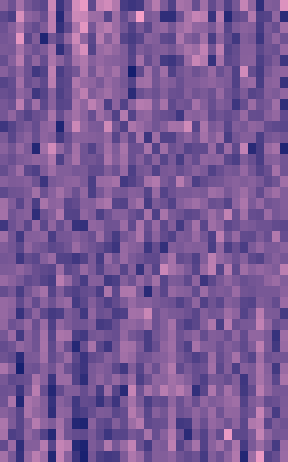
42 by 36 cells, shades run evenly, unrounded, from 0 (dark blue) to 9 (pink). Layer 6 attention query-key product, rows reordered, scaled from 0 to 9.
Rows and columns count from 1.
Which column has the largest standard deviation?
11
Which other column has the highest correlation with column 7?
31
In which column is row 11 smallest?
23
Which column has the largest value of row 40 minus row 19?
29
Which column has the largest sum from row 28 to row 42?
33
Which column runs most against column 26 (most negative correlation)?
8
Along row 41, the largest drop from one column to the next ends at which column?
10
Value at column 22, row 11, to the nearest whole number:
3
